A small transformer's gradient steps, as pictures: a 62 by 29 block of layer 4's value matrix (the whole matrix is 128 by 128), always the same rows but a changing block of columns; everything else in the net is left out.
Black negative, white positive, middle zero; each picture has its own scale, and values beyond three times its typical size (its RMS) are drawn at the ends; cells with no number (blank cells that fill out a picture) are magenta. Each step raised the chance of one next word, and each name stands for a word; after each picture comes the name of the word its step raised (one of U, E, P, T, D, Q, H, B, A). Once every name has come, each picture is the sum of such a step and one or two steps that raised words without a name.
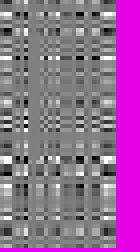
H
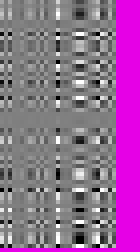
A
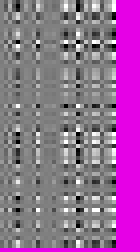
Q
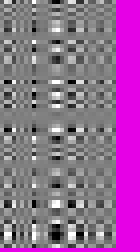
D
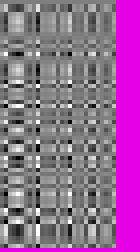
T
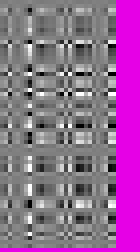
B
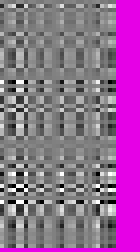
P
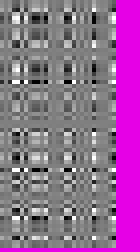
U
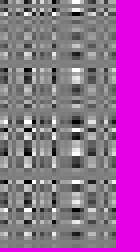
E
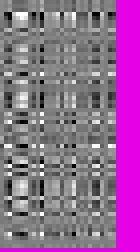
H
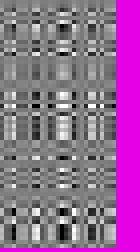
T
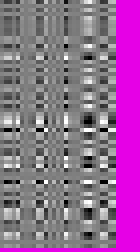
E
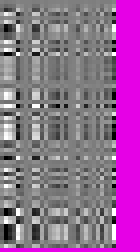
T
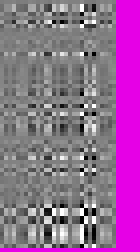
T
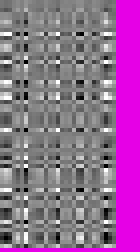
A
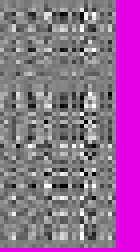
H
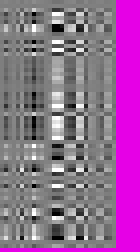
U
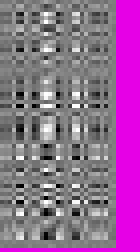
P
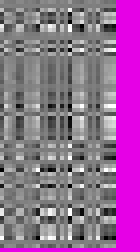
U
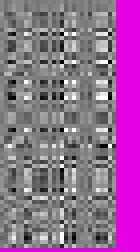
A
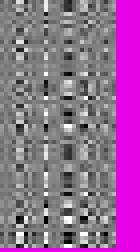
D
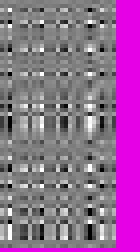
B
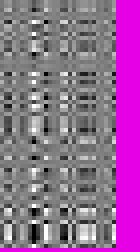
A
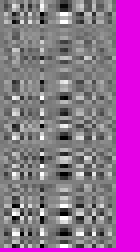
H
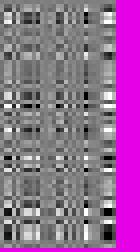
T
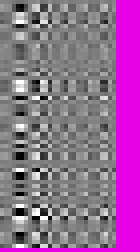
U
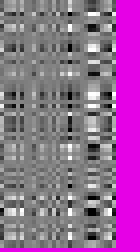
Q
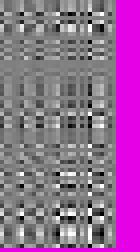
H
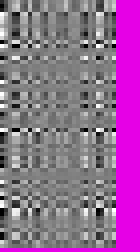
Q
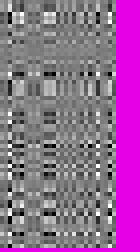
H
